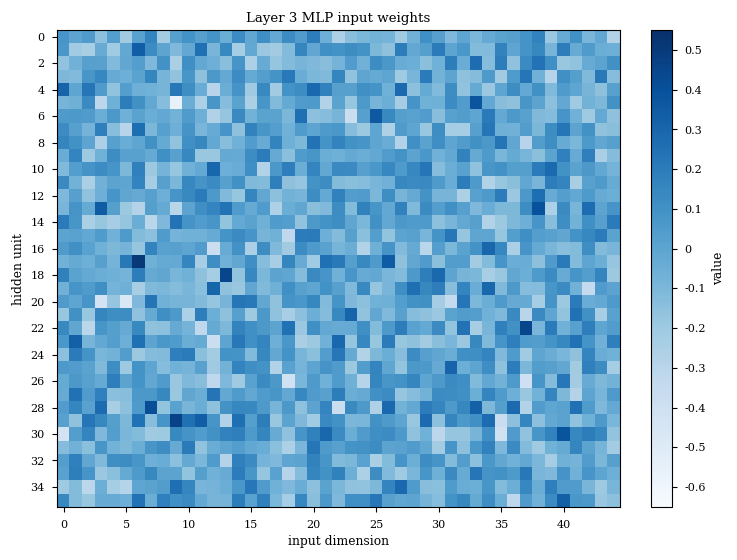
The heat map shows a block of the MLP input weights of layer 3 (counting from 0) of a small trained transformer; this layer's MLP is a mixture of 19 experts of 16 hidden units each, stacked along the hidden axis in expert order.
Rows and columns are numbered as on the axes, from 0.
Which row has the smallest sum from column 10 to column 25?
26
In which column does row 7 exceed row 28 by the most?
22
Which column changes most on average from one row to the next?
12
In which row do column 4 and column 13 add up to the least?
14
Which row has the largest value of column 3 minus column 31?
7
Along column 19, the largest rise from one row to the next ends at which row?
15
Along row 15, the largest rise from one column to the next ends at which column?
19
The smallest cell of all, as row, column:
5, 9
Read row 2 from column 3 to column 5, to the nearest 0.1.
0 -0.1 0
